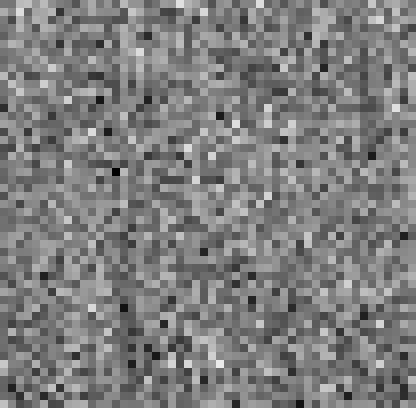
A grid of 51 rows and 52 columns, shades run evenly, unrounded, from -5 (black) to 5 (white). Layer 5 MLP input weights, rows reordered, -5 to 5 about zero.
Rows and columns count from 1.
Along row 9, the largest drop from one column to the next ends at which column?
41
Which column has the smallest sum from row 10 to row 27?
15
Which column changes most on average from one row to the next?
28
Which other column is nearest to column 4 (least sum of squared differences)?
49
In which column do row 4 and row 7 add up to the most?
18
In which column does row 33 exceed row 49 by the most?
2
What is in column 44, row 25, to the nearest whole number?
0
